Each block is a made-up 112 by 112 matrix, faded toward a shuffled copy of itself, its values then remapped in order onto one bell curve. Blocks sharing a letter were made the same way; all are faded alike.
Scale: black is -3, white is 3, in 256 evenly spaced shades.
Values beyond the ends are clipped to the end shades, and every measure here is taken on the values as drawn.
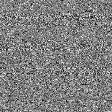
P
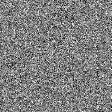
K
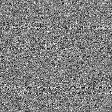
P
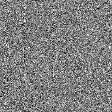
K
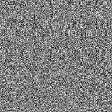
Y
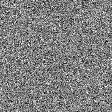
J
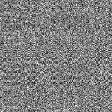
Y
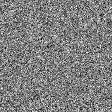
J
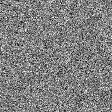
J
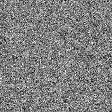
J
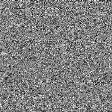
P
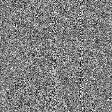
K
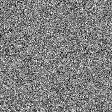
J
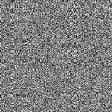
Y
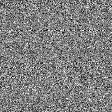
P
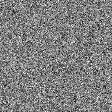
J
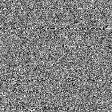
P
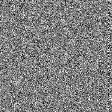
K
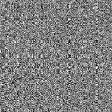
Y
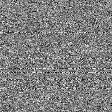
P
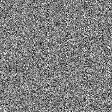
K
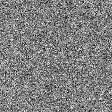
J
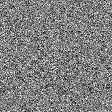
J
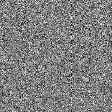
K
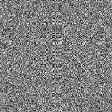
Y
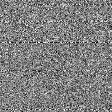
P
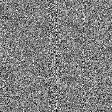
K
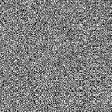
Y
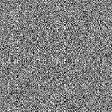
Y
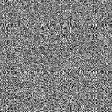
Y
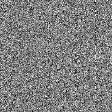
K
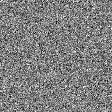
J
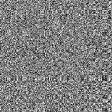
Y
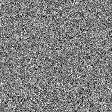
J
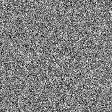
J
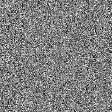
K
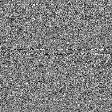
P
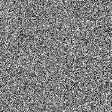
K
